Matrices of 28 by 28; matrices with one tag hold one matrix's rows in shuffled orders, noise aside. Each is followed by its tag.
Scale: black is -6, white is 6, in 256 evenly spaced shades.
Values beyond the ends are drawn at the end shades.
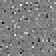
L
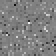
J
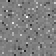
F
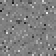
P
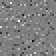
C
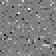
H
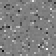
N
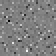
F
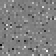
P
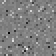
F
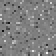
N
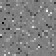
N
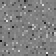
P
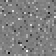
F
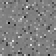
F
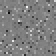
F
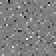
F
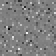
F
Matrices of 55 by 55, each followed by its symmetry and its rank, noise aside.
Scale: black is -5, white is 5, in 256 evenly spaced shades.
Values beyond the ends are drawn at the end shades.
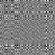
no symmetry, rank two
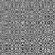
no symmetry, rank three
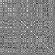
symmetric, rank four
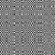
no symmetry, rank two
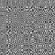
antisymmetric, rank four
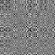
symmetric, rank two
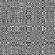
antisymmetric, rank four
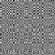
no symmetry, rank two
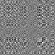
symmetric, rank three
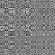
no symmetry, rank three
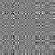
no symmetry, rank two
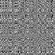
no symmetry, rank four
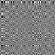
no symmetry, rank two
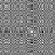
symmetric, rank two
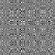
no symmetry, rank three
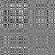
antisymmetric, rank two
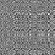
no symmetry, rank four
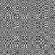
symmetric, rank three
